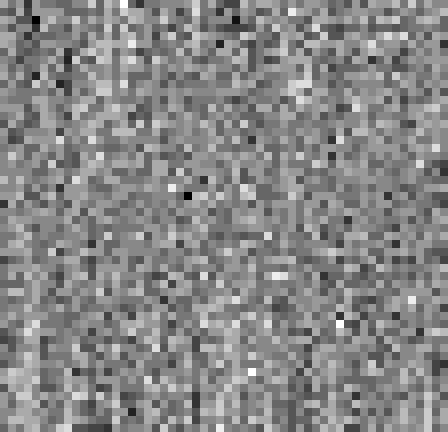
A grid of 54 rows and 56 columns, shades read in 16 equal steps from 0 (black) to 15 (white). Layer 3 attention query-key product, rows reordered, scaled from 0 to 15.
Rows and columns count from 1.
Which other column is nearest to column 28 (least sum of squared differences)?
34
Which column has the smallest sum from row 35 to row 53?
25
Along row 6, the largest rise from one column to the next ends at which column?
29
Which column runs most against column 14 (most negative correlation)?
9
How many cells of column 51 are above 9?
8
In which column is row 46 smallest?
56
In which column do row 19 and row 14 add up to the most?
55
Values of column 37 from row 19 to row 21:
8 8 7
